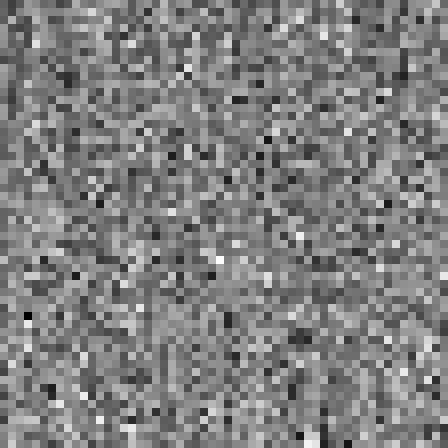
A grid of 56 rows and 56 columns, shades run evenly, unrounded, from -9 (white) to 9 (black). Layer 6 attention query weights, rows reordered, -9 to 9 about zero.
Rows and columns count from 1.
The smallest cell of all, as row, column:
33, 28
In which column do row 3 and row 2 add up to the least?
38
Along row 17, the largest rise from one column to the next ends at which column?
45
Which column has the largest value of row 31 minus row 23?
12
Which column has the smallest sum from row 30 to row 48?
2
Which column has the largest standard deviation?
4
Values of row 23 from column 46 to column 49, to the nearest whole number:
0 -2 -4 0
